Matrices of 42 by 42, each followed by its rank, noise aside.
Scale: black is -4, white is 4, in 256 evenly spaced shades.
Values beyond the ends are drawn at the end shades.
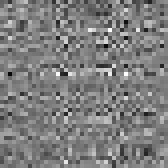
four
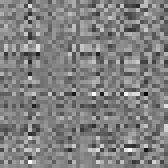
four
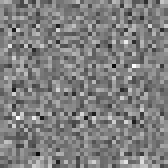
eight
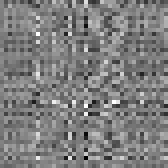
three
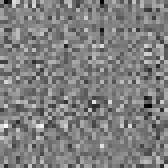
six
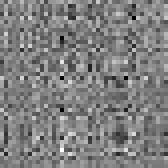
four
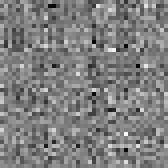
six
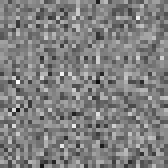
eight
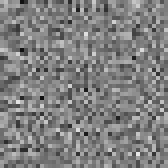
eight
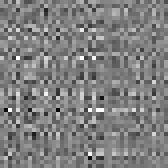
three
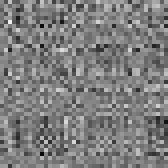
four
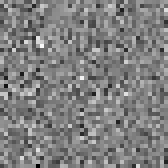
eight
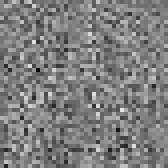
eight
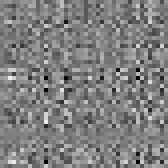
four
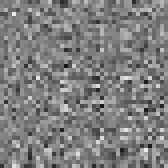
eight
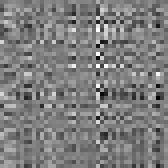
three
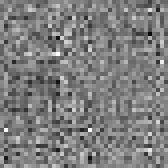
six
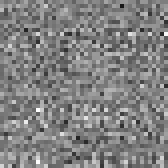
eight
